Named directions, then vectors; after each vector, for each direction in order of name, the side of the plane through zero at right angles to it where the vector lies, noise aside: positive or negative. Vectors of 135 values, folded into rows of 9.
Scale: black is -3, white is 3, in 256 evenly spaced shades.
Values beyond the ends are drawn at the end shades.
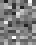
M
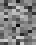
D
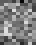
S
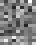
positive, positive, negative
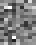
negative, positive, negative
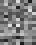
negative, negative, positive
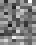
positive, positive, negative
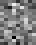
positive, negative, positive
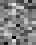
positive, negative, positive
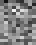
positive, positive, positive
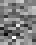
negative, positive, negative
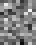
negative, positive, positive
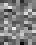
negative, positive, positive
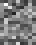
negative, positive, positive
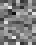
negative, positive, positive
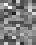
negative, positive, positive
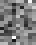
negative, positive, negative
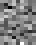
positive, negative, negative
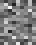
negative, positive, positive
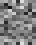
positive, negative, negative
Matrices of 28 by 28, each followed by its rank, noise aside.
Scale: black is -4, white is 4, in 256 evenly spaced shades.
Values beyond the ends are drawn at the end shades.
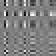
one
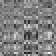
two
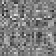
four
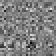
four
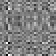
two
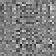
four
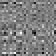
three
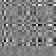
two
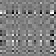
one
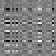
one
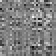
four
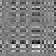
one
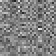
four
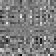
four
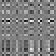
one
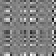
one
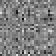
three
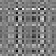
one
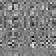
three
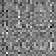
four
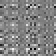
two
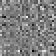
four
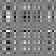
one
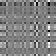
one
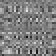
three
